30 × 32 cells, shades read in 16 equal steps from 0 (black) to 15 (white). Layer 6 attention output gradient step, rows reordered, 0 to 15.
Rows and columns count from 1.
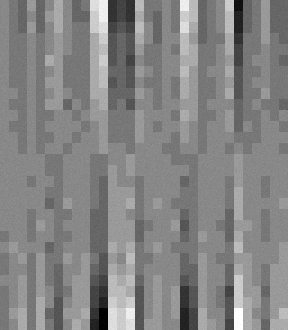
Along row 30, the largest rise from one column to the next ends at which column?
13
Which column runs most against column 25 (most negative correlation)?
20
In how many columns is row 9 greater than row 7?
4
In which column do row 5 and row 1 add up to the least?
27
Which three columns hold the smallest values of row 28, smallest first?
12, 21, 11
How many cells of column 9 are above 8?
5
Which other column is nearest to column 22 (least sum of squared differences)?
7
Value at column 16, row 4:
10
